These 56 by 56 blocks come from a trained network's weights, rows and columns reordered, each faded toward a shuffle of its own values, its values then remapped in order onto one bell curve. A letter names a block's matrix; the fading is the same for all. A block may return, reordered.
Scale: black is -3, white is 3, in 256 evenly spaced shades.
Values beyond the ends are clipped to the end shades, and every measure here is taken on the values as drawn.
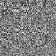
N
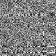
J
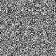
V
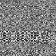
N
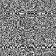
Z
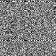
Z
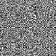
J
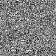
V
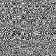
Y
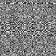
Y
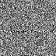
V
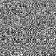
N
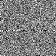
V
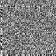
J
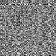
J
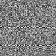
J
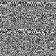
Y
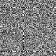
J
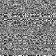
Y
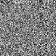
V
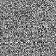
V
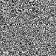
V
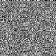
N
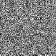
V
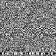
J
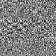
Y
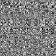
N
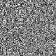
V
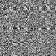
J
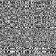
Y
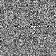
V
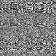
Y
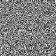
N
